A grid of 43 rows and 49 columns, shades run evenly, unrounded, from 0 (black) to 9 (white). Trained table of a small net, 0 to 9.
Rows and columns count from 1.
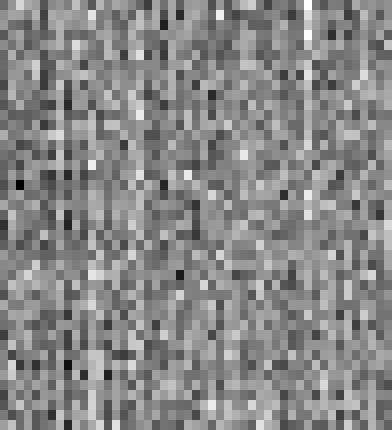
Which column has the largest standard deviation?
27
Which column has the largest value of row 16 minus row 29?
31
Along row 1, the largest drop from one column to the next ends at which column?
40
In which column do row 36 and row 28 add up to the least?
23
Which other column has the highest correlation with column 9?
5
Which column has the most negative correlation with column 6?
46
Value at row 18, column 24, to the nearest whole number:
8
